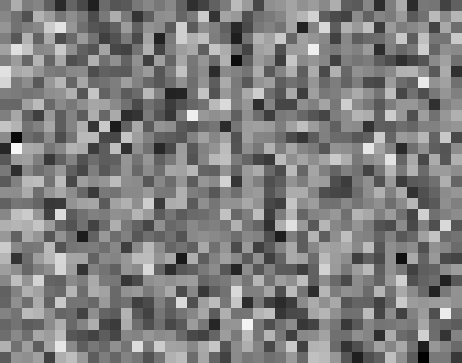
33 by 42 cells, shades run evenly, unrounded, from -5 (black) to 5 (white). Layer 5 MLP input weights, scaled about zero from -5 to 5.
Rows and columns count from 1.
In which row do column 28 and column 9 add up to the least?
3
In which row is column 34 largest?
14
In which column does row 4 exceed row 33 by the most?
39
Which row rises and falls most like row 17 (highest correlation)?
6
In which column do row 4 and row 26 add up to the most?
37
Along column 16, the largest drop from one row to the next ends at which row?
25
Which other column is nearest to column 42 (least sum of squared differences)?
33
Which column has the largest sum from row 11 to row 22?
27
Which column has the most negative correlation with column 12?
2
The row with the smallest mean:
1
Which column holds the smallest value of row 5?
35
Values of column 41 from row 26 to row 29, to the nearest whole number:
-4 0 1 4
